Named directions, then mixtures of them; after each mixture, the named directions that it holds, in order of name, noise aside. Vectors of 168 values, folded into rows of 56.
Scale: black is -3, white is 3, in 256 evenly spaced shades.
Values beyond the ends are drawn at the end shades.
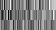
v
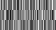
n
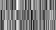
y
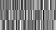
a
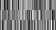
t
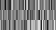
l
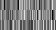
n, t.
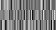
a, t.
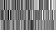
a, n, v.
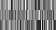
a, l.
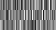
a, n.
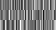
a.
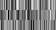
v, y.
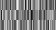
l, y.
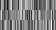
t.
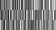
a, v.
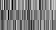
t, v, y.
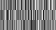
a, n, y.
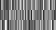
a, t, y.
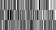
n, v.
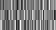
a, y.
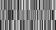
a, n, t.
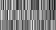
v, y.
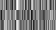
y.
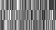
n, v, y.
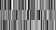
l.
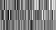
a, n, v.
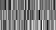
l.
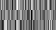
t, y.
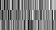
a, t, v.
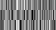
a, y.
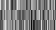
l, y.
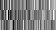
v.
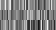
l.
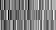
l, v.
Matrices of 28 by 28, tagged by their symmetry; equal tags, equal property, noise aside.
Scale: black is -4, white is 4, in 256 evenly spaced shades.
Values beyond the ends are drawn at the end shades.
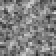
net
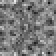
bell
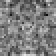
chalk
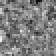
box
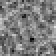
net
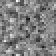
bell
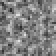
bell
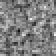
box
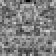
chalk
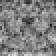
chalk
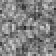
bell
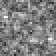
net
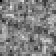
net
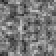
bell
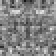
chalk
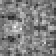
bell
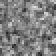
box
